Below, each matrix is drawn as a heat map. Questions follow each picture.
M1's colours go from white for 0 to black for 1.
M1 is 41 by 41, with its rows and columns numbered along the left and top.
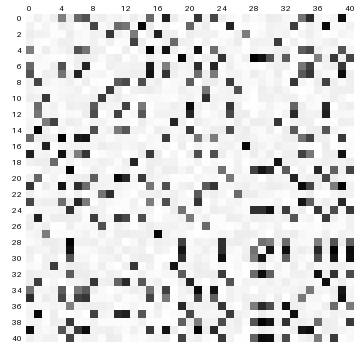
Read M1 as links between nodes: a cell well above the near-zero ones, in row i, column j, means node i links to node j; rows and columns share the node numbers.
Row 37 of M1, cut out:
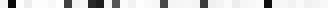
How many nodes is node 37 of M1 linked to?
8
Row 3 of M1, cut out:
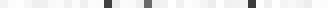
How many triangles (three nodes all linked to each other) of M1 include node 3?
3
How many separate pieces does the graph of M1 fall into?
2
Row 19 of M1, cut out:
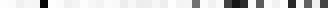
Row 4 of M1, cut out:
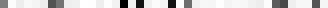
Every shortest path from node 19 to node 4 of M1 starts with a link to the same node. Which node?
node 38
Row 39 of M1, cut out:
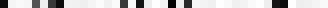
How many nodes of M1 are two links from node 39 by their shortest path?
2
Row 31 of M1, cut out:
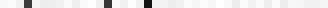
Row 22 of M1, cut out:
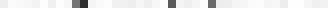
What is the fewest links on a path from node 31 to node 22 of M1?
4
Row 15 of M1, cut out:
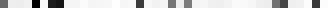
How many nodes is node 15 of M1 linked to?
10
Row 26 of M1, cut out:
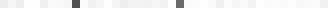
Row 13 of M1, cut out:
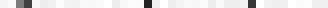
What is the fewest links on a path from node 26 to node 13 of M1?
4
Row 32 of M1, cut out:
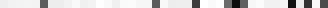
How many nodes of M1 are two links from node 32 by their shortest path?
1
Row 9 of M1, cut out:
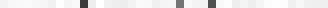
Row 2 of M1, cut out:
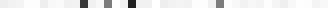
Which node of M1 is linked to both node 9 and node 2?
node 10
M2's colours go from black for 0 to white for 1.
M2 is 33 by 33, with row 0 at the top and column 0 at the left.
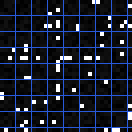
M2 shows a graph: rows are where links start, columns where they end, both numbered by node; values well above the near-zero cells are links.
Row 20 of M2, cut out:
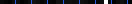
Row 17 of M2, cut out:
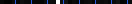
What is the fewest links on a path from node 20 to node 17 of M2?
5
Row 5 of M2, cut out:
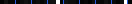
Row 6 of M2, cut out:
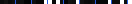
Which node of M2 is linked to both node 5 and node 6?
node 14
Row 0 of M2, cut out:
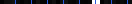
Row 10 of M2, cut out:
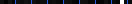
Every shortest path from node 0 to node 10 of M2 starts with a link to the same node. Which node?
node 24
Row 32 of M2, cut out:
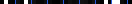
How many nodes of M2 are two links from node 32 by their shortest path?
7
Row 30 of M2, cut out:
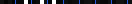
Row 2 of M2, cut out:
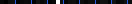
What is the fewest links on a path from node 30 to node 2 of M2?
3
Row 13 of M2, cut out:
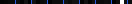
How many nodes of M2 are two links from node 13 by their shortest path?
2
